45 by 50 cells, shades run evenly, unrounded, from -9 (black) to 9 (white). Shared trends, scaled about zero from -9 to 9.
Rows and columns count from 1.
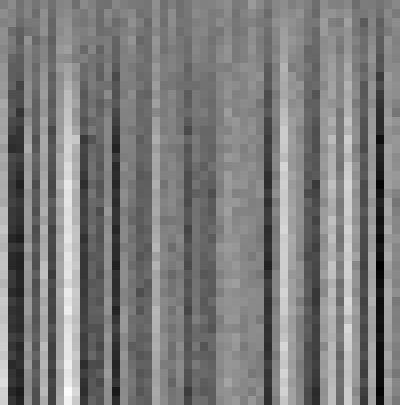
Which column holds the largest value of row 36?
9
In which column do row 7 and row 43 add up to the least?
48
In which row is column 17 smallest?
39
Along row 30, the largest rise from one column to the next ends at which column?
49
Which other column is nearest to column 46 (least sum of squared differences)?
7
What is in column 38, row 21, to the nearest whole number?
1
